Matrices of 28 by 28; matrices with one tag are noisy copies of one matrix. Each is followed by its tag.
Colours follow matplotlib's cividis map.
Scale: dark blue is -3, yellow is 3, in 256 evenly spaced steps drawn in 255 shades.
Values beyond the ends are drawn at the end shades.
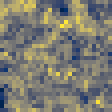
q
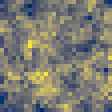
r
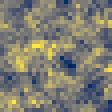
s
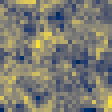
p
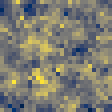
r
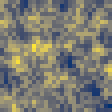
s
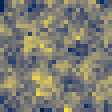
r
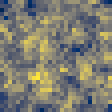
r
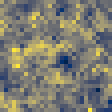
s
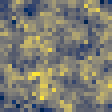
r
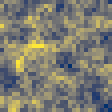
s
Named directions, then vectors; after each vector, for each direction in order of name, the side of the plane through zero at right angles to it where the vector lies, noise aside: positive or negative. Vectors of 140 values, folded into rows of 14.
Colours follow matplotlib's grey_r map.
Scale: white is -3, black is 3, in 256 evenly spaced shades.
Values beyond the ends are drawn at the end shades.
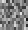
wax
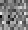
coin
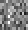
negative, negative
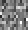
positive, negative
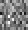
negative, negative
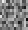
negative, positive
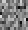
negative, positive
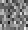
positive, positive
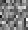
positive, negative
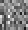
negative, negative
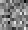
positive, positive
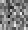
positive, positive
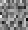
negative, positive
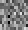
positive, positive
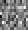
positive, negative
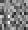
negative, negative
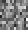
positive, negative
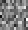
positive, negative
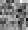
negative, positive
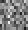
negative, negative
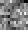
positive, positive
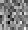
positive, positive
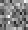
negative, negative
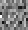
negative, positive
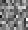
positive, negative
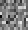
positive, negative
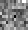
positive, negative
